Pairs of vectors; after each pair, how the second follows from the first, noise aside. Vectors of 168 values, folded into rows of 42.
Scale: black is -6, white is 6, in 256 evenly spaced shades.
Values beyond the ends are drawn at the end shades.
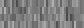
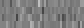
reversed, partly zeroed.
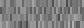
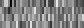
reversed, negated, scaled up.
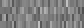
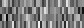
scaled up.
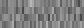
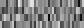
scaled up.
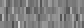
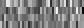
wrapped around, negated, scaled up.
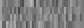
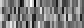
scaled up.
